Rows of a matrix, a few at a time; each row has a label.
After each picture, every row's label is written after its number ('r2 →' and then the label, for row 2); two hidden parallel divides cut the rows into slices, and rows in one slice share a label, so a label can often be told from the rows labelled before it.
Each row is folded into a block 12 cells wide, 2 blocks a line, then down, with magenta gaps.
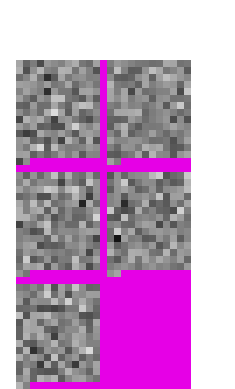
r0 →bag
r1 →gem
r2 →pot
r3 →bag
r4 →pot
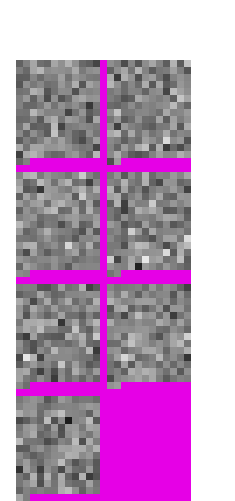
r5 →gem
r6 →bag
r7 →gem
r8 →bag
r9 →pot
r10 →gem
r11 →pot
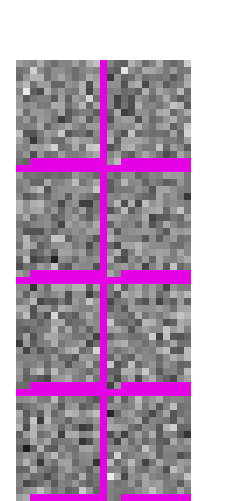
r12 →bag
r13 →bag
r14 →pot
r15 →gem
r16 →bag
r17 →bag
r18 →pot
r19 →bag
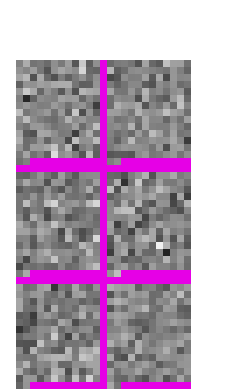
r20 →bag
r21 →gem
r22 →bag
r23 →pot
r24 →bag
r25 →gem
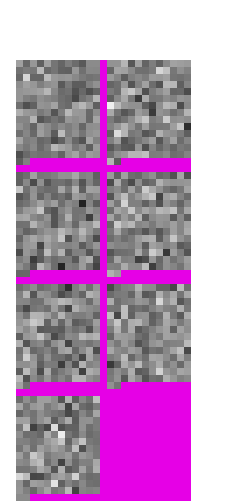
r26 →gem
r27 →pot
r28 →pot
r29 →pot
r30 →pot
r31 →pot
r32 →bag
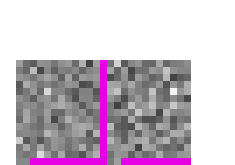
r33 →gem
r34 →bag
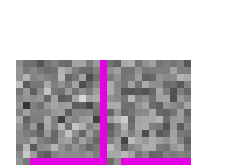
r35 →gem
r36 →gem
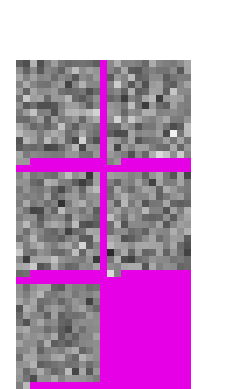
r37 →pot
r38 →bag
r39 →bag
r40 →pot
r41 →gem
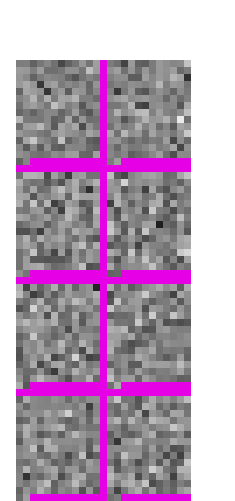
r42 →gem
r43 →gem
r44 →pot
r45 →bag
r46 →pot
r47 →gem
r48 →gem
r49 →bag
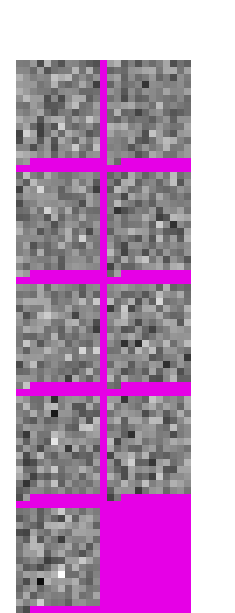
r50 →pot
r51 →gem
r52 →gem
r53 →bag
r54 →gem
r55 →pot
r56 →bag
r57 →bag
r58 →pot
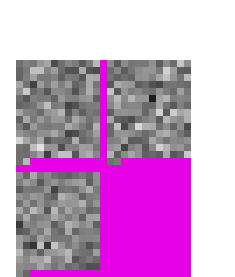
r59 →bag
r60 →pot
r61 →gem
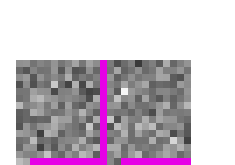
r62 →pot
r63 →pot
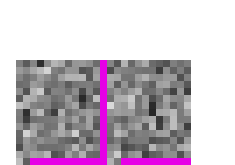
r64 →pot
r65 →pot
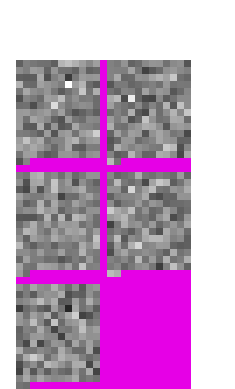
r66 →bag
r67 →pot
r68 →gem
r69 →pot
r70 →pot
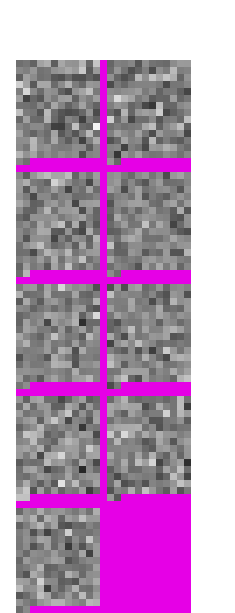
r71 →bag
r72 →pot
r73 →bag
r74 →gem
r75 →gem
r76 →bag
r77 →pot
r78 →pot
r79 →bag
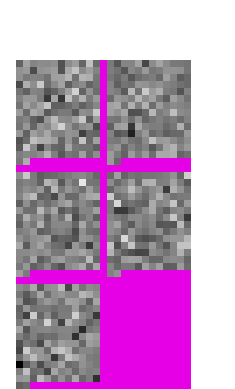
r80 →pot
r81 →gem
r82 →gem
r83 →bag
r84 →pot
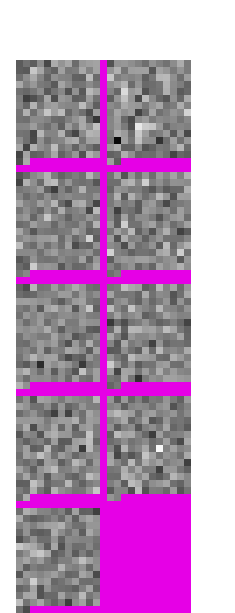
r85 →bag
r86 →pot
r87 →gem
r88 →bag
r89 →gem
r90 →bag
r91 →bag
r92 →pot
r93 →pot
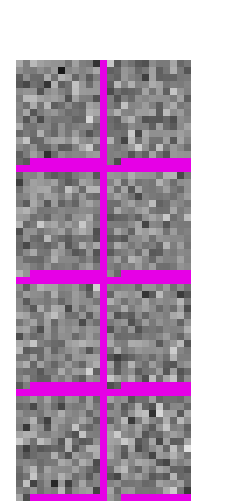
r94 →gem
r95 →bag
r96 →gem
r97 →gem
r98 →gem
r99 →gem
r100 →pot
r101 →pot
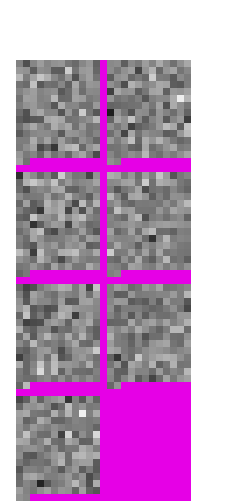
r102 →pot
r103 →bag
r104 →bag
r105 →gem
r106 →bag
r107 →gem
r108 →pot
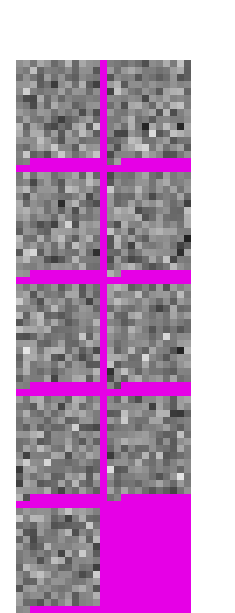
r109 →bag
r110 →bag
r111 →pot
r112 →pot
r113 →pot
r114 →gem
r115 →pot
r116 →gem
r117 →bag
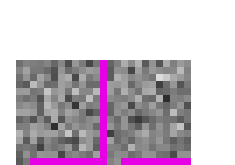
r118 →gem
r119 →gem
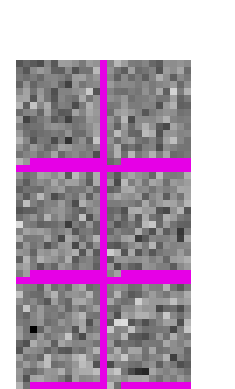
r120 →gem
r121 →gem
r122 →bag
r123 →bag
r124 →gem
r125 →pot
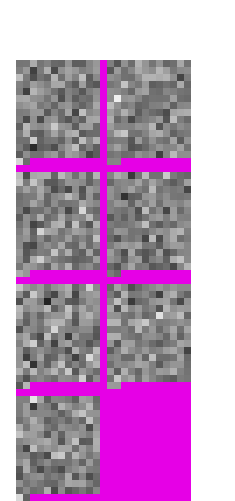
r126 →pot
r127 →pot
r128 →bag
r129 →gem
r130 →bag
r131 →gem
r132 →pot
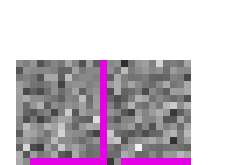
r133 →pot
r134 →bag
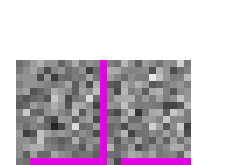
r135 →bag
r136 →pot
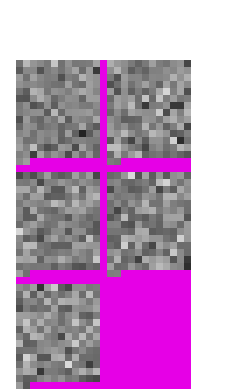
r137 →gem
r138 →pot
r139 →gem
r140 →gem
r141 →pot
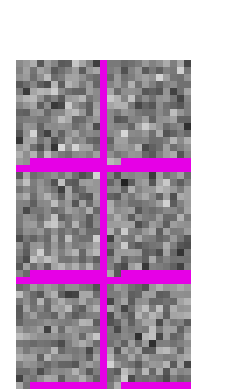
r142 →pot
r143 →pot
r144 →bag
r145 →pot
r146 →gem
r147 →bag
